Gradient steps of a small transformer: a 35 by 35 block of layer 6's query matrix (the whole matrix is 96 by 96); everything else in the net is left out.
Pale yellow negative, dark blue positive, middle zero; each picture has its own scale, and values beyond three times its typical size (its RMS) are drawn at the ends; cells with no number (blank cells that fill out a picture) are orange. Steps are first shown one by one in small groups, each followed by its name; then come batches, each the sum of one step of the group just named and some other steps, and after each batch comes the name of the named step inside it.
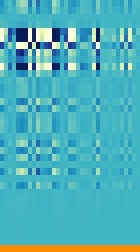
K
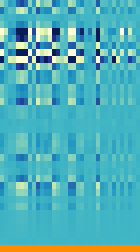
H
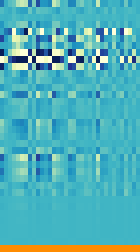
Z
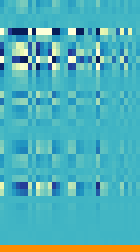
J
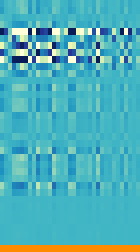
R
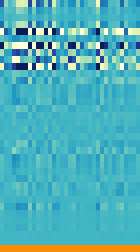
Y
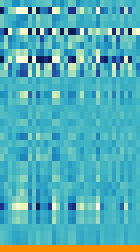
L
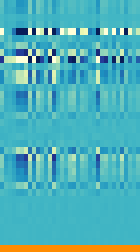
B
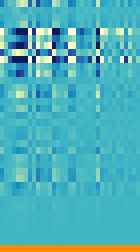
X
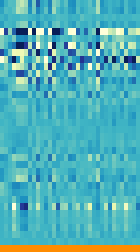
X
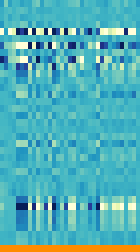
Y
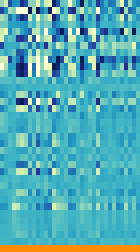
K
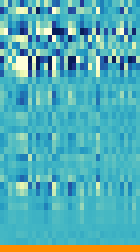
H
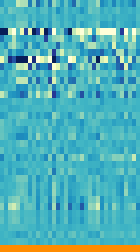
Z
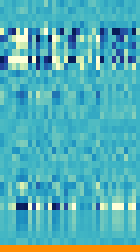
H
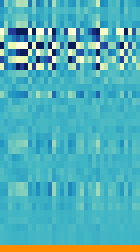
Y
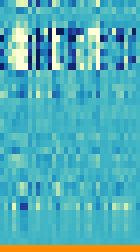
Z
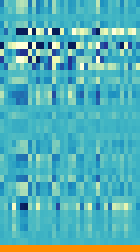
Y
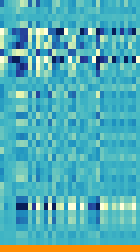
X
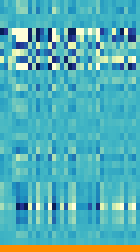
R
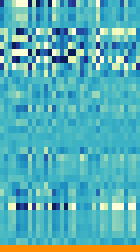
X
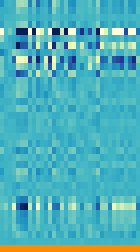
X
